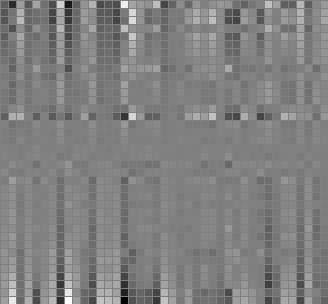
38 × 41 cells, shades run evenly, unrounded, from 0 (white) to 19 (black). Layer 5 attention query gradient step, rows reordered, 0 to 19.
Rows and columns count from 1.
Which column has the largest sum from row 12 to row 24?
29
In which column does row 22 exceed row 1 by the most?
16
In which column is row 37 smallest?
9
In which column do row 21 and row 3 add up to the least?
17
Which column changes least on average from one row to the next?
28
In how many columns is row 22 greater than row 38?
19
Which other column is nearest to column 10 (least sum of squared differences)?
4
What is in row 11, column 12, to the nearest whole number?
8
